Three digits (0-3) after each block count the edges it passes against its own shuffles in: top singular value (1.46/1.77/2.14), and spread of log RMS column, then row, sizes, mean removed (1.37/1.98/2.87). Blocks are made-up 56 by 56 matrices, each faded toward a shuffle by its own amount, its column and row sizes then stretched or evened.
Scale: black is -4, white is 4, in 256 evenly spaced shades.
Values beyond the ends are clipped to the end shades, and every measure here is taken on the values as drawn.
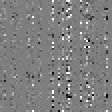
0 3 1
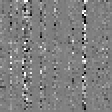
1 3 1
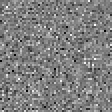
1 0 0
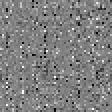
1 2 0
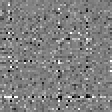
2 1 2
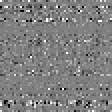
2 0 3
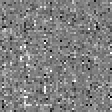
0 2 0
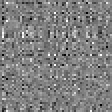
3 2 2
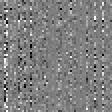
2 3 0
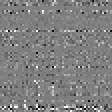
3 1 3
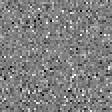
2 0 1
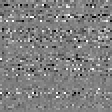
1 0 3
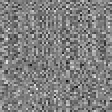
3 2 0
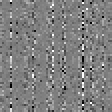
3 3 0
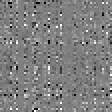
2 3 2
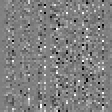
0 3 0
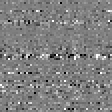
1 0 3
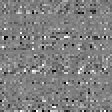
1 1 3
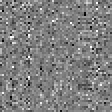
2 2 0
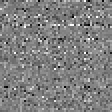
1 1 2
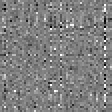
3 2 1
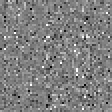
1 1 0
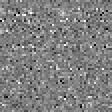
0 0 2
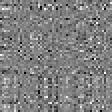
3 2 2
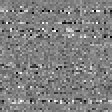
0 0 3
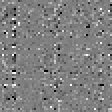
2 2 2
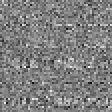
2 0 2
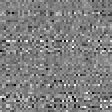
3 0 3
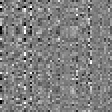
3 3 1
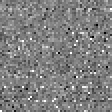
0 0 2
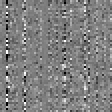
3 3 0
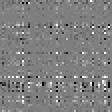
3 2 3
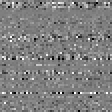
2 0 3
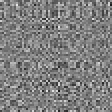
3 1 2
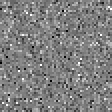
0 0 0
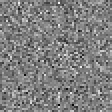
1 1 1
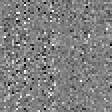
1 2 0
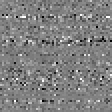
1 0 3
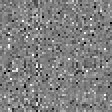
2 1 0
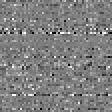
1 0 3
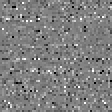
1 0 2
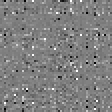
1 2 2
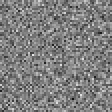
2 0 0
